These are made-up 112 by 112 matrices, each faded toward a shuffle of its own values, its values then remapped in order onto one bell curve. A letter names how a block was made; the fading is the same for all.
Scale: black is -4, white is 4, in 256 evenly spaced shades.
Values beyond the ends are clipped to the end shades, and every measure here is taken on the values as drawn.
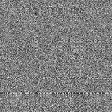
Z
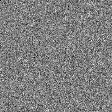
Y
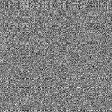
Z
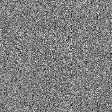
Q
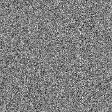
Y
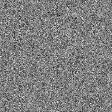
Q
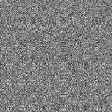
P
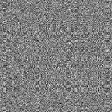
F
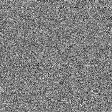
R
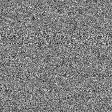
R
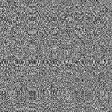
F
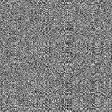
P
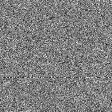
R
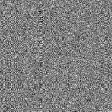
F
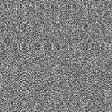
F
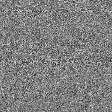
R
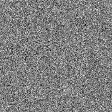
Y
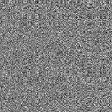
P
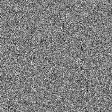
Y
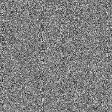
Q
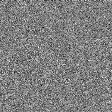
R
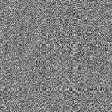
F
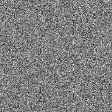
Q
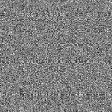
Z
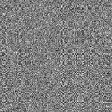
F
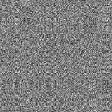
F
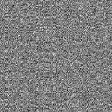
P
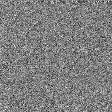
R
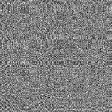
F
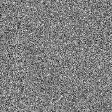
Y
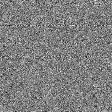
R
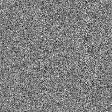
Y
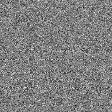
R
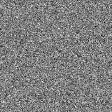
R
